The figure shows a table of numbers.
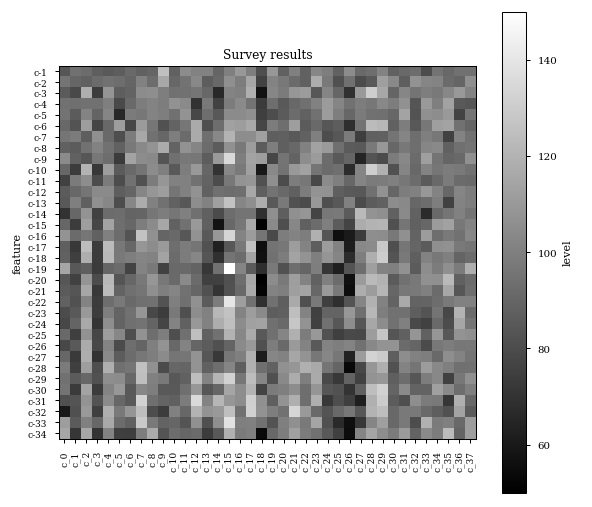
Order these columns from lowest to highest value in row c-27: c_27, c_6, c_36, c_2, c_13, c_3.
c_3, c_13, c_6, c_36, c_27, c_2
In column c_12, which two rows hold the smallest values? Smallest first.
c-4, c-5
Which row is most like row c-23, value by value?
c-24
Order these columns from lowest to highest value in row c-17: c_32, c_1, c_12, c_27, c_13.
c_1, c_13, c_32, c_12, c_27
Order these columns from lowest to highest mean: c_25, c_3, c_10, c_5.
c_3, c_25, c_5, c_10
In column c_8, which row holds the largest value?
c-34
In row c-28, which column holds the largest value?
c_7
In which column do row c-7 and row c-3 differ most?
c_18
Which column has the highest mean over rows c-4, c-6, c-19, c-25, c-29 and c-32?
c_15
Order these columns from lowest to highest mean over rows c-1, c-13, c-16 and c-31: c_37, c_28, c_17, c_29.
c_37, c_28, c_29, c_17
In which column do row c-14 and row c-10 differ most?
c_33
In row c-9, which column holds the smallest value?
c_27
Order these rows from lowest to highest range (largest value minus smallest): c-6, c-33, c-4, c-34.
c-4, c-6, c-34, c-33
